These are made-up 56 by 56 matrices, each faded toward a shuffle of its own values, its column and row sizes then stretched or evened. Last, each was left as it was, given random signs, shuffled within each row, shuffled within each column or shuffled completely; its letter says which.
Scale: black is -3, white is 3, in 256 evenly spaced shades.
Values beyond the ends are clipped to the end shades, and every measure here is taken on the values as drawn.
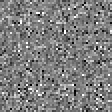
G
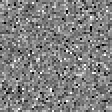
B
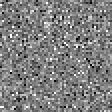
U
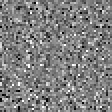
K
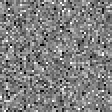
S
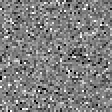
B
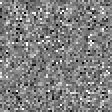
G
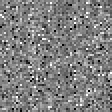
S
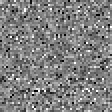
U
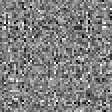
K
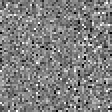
S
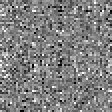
K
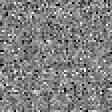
U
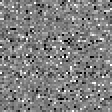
U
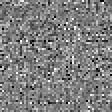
G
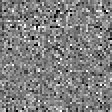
G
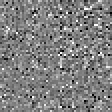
K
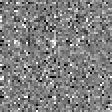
K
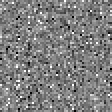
S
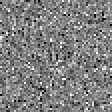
S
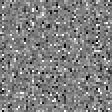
S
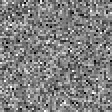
B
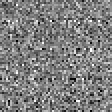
K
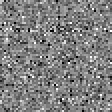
U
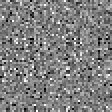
K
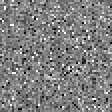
B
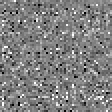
G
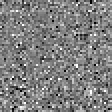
G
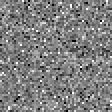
B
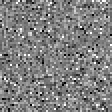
U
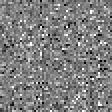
K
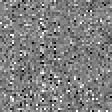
S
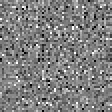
K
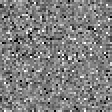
U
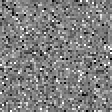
B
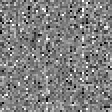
S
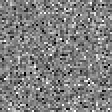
B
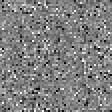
G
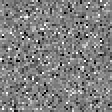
B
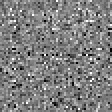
K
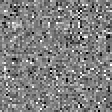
K
